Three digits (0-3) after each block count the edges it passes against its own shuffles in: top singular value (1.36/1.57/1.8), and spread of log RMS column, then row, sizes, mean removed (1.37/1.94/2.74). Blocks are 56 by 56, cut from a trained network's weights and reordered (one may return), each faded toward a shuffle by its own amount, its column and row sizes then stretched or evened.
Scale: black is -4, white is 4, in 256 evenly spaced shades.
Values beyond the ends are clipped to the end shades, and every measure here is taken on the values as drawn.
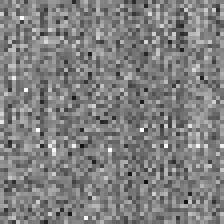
2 0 0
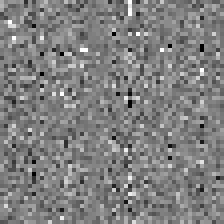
0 2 0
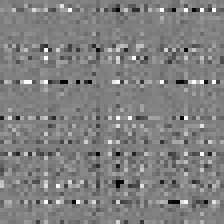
2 1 3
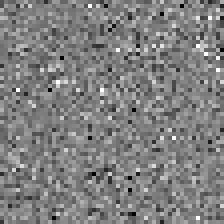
0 1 1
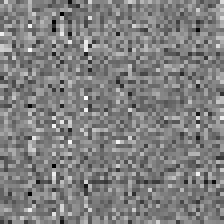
2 2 0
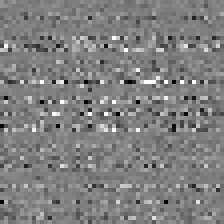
1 1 3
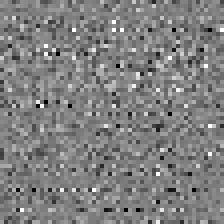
0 0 3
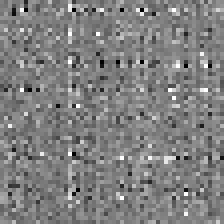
2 2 2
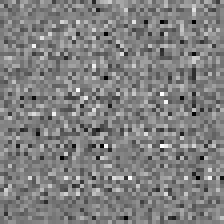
0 1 2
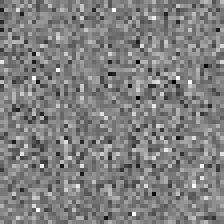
0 1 1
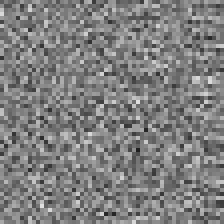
3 1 0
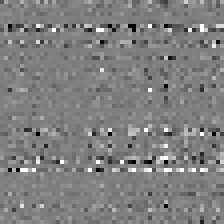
2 1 3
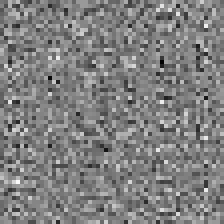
3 2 1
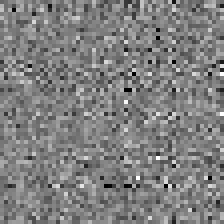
2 1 2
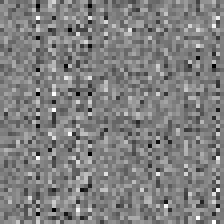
2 3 0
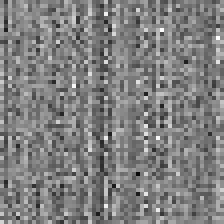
3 2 0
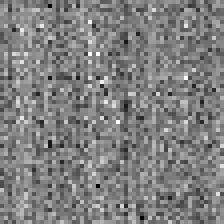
1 0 1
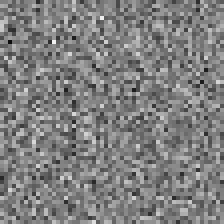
2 1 0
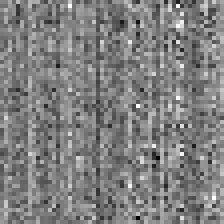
3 2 1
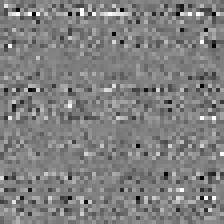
1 1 3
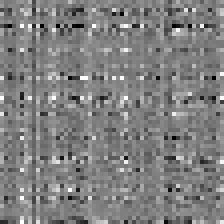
3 1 3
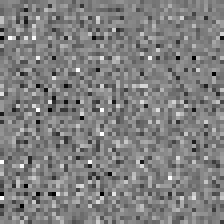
0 2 2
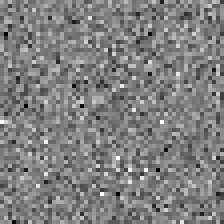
0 0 0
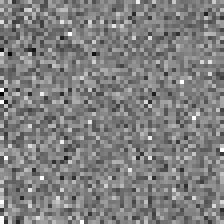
2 1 1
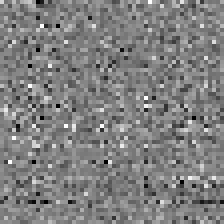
0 1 2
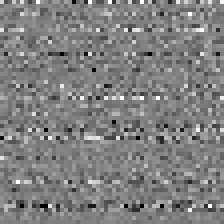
1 0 3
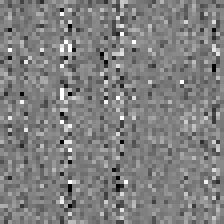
0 3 0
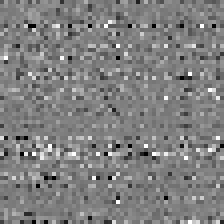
0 1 3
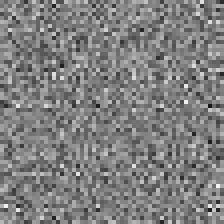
3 1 1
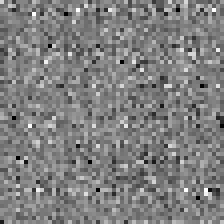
0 0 2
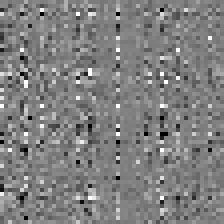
3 3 2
